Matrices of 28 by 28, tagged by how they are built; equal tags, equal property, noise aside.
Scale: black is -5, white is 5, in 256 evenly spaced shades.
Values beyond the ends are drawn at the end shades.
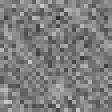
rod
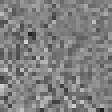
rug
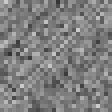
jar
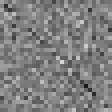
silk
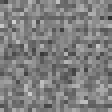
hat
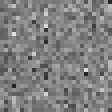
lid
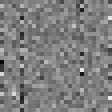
lid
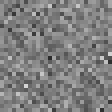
rod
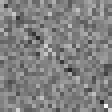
silk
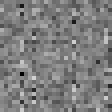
lid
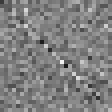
silk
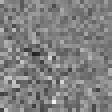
rug
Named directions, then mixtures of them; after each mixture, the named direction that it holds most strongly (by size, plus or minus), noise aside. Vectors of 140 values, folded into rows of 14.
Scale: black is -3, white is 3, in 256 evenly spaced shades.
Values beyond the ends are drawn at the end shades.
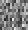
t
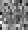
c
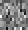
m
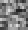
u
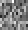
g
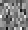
m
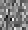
t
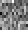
g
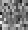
c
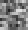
u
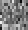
c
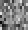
c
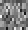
m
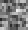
u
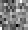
c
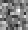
u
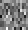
m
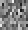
g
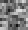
u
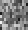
c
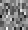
m
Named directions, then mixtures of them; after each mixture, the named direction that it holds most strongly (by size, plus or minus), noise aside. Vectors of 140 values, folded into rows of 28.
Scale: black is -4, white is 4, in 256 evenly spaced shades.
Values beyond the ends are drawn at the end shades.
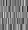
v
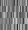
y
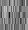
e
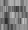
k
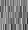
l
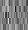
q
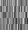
y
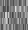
q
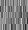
l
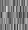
y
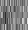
l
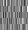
v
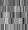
k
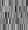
q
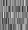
v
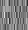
q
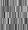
q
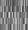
y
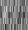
e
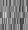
v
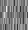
y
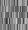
y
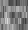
k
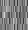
y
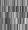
y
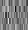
q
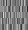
v
